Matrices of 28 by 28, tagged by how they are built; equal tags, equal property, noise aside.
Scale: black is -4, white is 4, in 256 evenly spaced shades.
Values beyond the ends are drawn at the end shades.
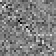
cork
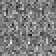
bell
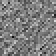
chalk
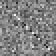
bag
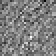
chalk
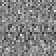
bell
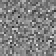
bell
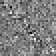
cork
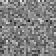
bell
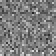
bell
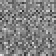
bell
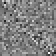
cork
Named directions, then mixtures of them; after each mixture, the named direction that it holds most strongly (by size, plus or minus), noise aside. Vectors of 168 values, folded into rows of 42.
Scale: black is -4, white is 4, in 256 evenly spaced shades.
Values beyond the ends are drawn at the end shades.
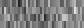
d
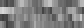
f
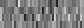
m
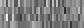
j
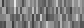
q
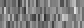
d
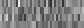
j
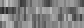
f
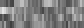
f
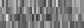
q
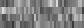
f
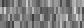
d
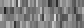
d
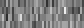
j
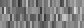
d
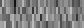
q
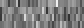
m
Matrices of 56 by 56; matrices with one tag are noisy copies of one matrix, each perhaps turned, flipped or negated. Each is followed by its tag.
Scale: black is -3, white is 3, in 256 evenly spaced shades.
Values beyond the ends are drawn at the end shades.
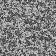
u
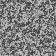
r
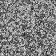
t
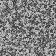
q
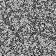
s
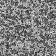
u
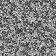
r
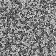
q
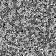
q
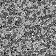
u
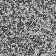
t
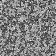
u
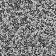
s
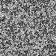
q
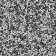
u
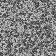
t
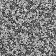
r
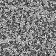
q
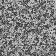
r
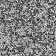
s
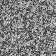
r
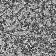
t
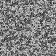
u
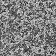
s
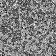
t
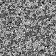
u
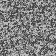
q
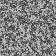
u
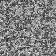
u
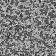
u
